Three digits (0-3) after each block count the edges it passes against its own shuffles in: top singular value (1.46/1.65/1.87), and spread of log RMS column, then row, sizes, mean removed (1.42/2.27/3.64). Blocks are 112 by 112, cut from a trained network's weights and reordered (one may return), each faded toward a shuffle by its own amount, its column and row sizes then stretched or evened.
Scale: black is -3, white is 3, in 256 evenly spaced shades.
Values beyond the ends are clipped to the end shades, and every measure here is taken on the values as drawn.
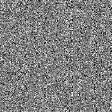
1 2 0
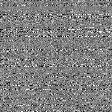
0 0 3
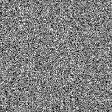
2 1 0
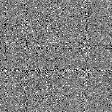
0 2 2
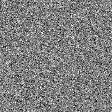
0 1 0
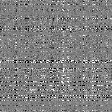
1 2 3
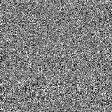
1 1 1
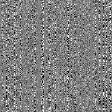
3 3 0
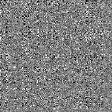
2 2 2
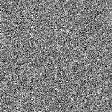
1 1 0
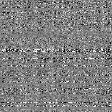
0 1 3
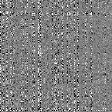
2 3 2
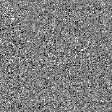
0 2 1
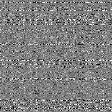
3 1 3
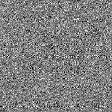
2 1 2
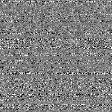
0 0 3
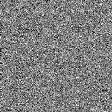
2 1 0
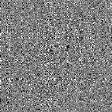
2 2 2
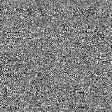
1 1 2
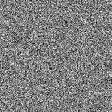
2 0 0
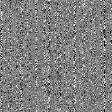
0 3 0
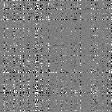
3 3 3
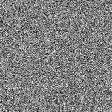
2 0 0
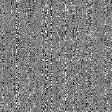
1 3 1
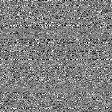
2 0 3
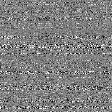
2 0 3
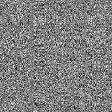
3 2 0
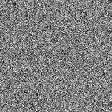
3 0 0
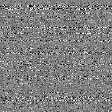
0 1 3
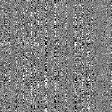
3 3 1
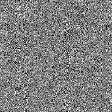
3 2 0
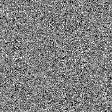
0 1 0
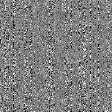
0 3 1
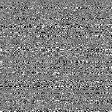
3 1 3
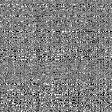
2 0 3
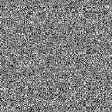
3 1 2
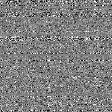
1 1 3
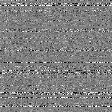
1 0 3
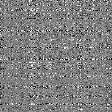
0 2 3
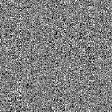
2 2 0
